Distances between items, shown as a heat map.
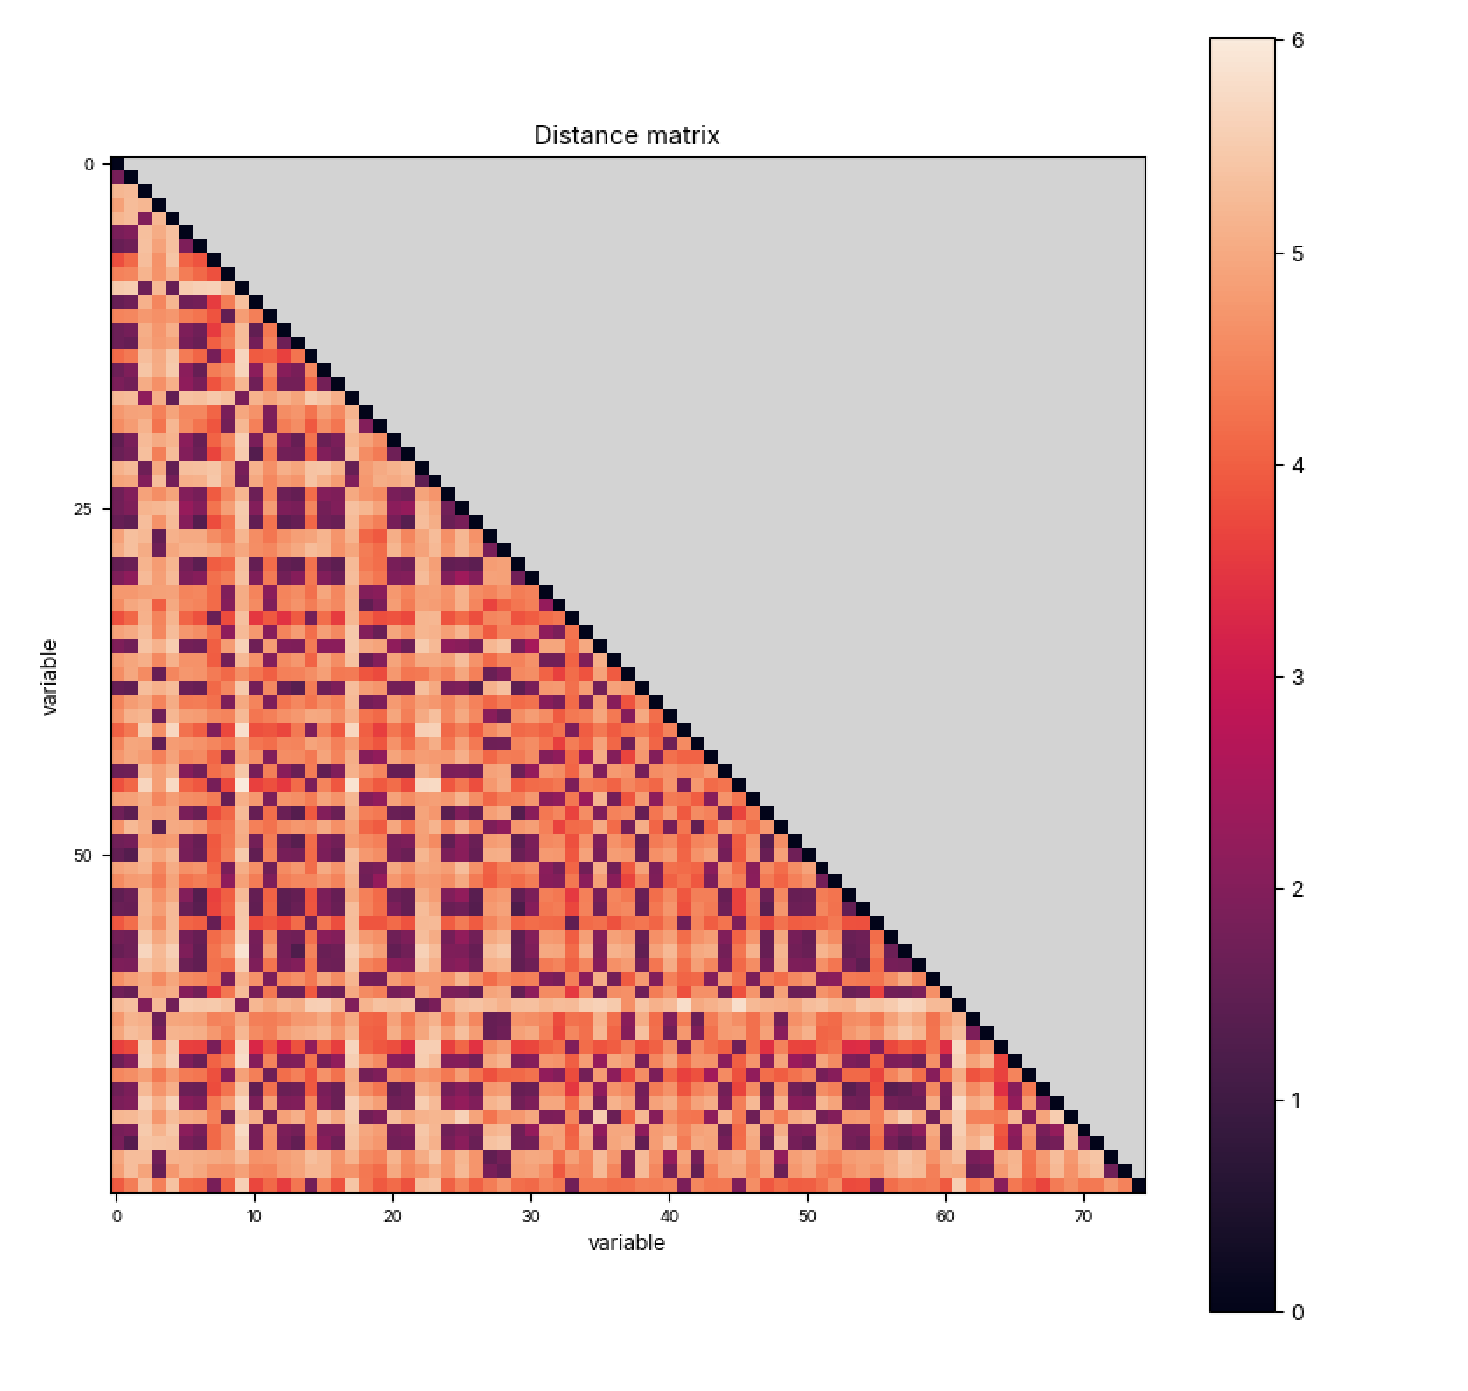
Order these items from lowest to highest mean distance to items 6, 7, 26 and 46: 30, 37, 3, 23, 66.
30, 66, 37, 3, 23
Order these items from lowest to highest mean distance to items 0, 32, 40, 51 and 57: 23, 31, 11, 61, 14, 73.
11, 31, 73, 14, 23, 61
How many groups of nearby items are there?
5
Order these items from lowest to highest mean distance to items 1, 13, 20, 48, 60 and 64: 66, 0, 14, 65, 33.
0, 65, 33, 14, 66
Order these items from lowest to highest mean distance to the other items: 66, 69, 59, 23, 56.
56, 66, 59, 69, 23
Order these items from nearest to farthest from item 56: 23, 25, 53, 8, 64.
53, 25, 64, 8, 23
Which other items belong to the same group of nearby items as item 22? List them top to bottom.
2, 4, 9, 17, 23, 61
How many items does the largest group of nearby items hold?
33
